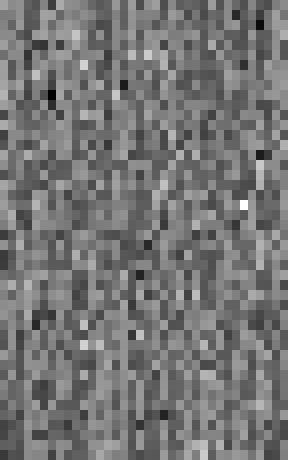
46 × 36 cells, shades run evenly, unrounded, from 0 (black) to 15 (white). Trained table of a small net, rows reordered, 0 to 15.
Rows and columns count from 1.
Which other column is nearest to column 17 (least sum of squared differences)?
19
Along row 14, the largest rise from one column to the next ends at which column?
22
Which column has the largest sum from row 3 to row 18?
35
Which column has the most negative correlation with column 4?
17
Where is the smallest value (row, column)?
10, 7
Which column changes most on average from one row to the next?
11
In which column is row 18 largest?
33
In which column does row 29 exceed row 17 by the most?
4
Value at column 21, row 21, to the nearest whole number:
6
